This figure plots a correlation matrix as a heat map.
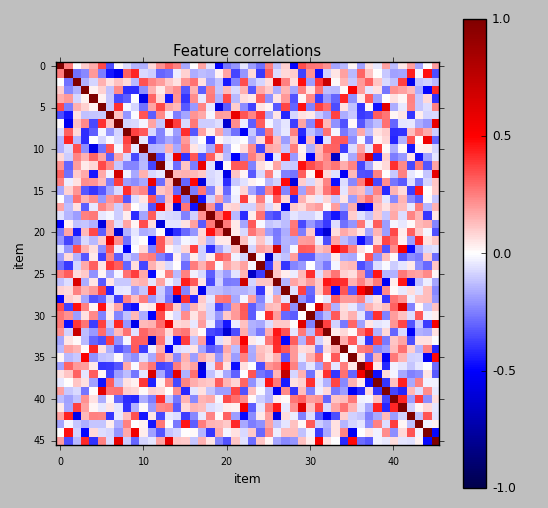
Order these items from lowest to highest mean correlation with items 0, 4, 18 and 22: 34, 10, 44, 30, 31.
10, 44, 31, 34, 30
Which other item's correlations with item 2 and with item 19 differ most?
32
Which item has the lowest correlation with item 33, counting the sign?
11
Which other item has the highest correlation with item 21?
6
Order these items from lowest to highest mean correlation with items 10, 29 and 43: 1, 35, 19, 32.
1, 35, 19, 32
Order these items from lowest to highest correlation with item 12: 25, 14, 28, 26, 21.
14, 28, 25, 26, 21
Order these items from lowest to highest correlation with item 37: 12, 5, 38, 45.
38, 45, 12, 5
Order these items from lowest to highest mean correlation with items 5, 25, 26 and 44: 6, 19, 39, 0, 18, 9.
18, 19, 6, 39, 0, 9
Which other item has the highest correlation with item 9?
44
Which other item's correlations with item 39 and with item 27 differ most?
36
